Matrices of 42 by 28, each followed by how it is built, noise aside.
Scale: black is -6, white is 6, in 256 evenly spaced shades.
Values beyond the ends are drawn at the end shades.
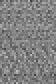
repeating columns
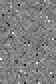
sparse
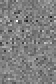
uneven rows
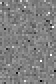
sparse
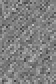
Hankel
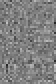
low rank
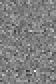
uneven rows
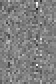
uneven columns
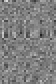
low rank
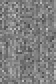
blocks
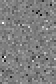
sparse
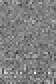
uneven rows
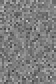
repeating columns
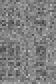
blocks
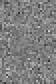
uneven columns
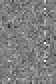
uneven columns
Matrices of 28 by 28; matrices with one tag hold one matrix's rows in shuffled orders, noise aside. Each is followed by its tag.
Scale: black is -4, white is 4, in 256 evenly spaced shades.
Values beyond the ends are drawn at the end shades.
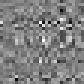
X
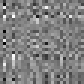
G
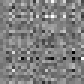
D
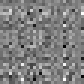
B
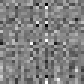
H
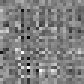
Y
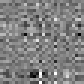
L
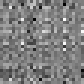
B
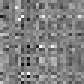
Y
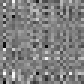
G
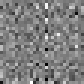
H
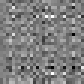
D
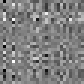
G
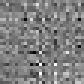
L
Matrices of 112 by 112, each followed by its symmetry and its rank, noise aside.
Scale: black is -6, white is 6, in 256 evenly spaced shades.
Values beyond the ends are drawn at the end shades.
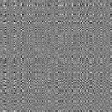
antisymmetric, rank two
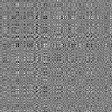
symmetric, rank two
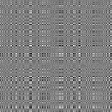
no symmetry, rank one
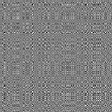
symmetric, rank three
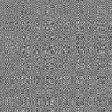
symmetric, rank three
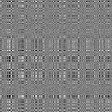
no symmetry, rank one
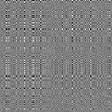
no symmetry, rank one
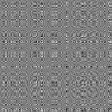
symmetric, rank three
